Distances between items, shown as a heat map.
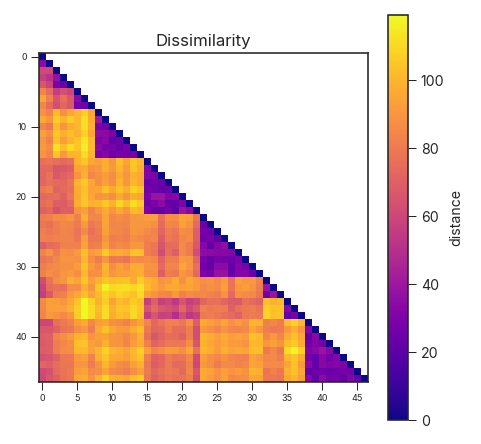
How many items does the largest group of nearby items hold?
9
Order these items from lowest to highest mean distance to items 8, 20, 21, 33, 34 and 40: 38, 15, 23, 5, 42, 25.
15, 38, 42, 25, 23, 5
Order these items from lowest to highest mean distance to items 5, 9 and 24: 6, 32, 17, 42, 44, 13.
13, 6, 17, 44, 32, 42
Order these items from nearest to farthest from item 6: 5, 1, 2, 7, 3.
7, 5, 2, 3, 1
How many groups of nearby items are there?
9
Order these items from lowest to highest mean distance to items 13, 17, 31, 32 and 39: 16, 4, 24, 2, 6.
24, 16, 2, 4, 6
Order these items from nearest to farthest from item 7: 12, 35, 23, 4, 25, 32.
4, 25, 23, 32, 12, 35
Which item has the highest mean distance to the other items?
6
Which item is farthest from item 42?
36
